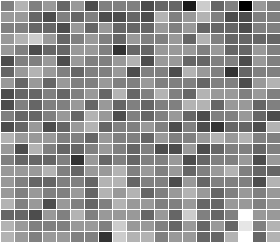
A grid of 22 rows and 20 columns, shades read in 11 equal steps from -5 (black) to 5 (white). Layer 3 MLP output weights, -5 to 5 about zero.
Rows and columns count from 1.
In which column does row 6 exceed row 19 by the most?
4
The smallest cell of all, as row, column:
1, 18
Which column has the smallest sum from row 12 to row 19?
19
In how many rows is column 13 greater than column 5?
8
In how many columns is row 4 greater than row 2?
12
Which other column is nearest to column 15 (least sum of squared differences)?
2
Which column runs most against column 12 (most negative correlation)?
3
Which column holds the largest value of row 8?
20
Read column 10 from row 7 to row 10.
-2 0 -1 0
